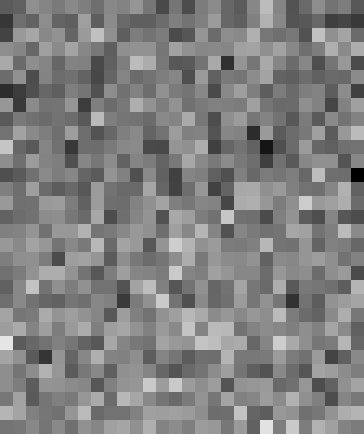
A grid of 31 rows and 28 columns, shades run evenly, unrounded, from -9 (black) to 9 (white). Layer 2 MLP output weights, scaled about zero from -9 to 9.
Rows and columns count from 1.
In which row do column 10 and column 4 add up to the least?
22
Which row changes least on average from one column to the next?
4
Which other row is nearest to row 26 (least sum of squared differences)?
29
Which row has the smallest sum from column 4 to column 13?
11
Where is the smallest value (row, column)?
13, 28
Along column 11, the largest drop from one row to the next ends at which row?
6
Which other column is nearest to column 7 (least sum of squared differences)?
2
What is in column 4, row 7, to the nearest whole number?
-2
